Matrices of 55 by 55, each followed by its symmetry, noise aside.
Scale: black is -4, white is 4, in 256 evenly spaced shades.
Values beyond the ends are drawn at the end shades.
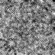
symmetric across the other diagonal.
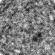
symmetric.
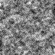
same after a half turn.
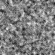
antisymmetric.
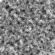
symmetric.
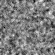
no symmetry.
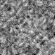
symmetric.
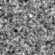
antisymmetric.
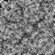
symmetric.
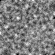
symmetric.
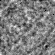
symmetric.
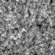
no symmetry.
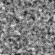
antisymmetric.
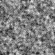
antisymmetric.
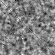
symmetric.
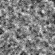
symmetric across the other diagonal.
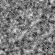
symmetric.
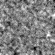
antisymmetric.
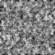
same after a half turn.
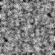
same after a half turn.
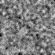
symmetric across the other diagonal.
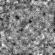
symmetric.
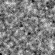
symmetric across the other diagonal.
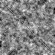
same after a half turn.
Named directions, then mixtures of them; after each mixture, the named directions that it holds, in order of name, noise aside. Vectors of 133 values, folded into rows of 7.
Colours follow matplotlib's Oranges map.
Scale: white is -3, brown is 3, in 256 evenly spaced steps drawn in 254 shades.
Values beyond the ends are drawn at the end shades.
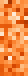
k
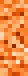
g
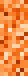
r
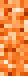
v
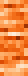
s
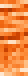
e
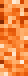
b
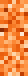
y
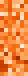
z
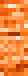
s.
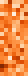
k, z.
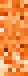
e, z.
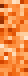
b, e.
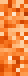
k, r, z.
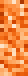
b.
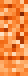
g, s, y.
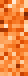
b, v, y.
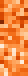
b.
